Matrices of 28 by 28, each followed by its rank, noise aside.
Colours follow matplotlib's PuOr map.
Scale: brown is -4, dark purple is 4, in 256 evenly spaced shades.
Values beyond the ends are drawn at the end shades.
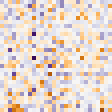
six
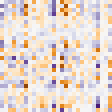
three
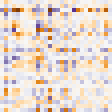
three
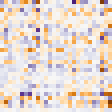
four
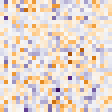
six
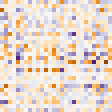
four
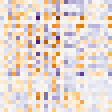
three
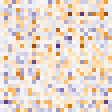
six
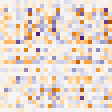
four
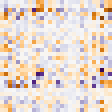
four
